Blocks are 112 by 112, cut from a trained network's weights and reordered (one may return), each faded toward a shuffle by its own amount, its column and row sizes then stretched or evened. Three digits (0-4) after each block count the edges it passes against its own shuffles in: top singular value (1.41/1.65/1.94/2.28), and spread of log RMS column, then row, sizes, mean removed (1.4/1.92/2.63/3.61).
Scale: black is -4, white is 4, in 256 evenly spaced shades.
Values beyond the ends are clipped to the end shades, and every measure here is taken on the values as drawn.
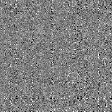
2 3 2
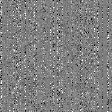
0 4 0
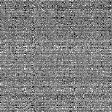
4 3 2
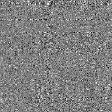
1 2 3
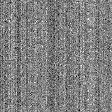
4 2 1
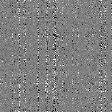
1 4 2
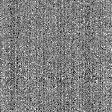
3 0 2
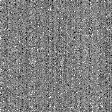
2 2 1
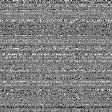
4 0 4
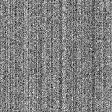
4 1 0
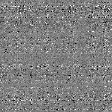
0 2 3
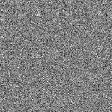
1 1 1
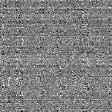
3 3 1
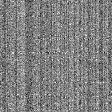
4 0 2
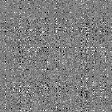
0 3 3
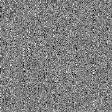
0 3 0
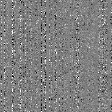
1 4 1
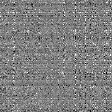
3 3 2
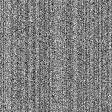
4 0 0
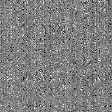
1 3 2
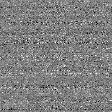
1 1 3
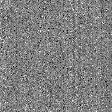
0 2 1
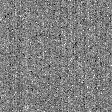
1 0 0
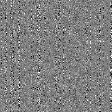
0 4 1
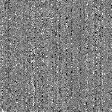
1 3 0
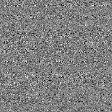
1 1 3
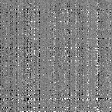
4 4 3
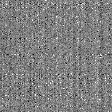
2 1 2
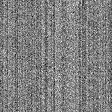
4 1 0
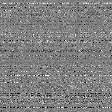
3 1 4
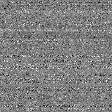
1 0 3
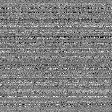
4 0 4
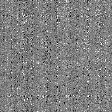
1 3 1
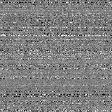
3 1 4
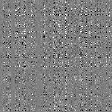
1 4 3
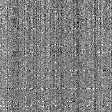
4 1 3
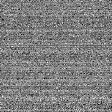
3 0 2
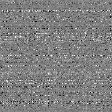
1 1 4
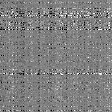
3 2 4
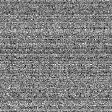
4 0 2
